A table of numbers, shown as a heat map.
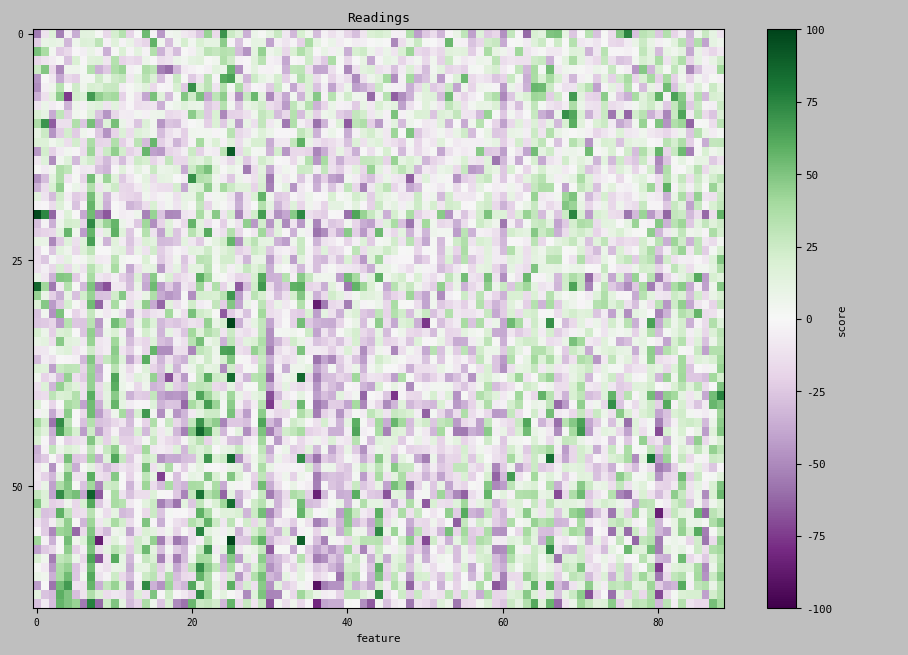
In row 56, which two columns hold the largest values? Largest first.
25, 34
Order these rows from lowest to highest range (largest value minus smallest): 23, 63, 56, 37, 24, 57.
24, 37, 23, 57, 63, 56
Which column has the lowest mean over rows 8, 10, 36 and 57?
36
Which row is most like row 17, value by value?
46
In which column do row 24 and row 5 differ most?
41
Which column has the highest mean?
7
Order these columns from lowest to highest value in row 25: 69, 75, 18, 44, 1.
1, 69, 18, 75, 44
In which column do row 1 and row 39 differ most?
15
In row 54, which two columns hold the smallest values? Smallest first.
54, 36
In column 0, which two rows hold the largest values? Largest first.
20, 28
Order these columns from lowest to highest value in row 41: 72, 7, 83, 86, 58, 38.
38, 86, 72, 83, 58, 7
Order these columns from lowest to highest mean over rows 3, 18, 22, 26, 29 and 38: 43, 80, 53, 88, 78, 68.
43, 80, 53, 68, 78, 88
